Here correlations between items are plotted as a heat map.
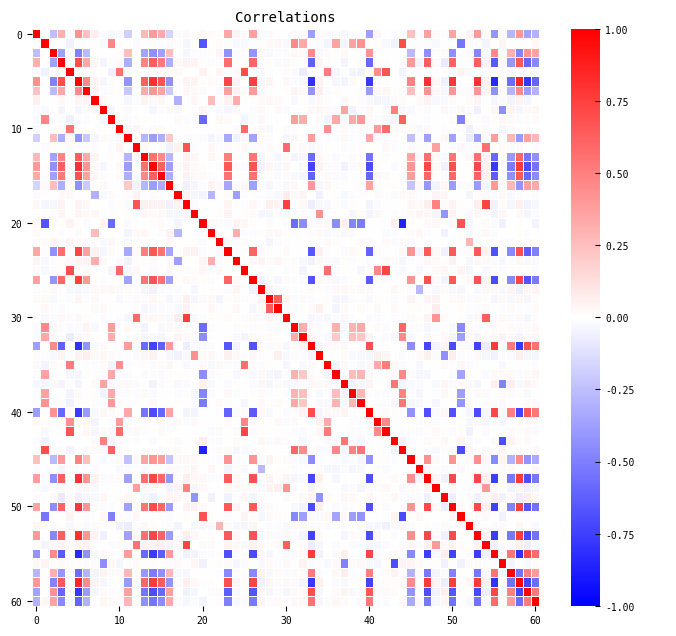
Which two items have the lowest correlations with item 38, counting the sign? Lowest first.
20, 51
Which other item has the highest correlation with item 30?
18
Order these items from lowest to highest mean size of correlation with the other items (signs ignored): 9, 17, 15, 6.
17, 9, 6, 15
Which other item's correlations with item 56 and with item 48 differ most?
43
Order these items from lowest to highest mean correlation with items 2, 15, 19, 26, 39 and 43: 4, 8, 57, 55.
55, 57, 4, 8
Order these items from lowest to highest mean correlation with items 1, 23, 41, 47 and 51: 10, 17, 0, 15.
17, 10, 0, 15
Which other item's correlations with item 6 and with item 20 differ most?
44
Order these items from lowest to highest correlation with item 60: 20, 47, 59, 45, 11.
47, 45, 20, 11, 59
